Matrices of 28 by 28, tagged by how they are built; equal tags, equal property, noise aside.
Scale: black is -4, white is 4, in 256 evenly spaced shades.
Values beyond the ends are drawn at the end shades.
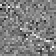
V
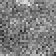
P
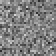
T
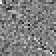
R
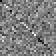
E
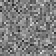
T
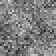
P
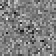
V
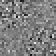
V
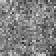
P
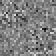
V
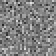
T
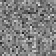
T
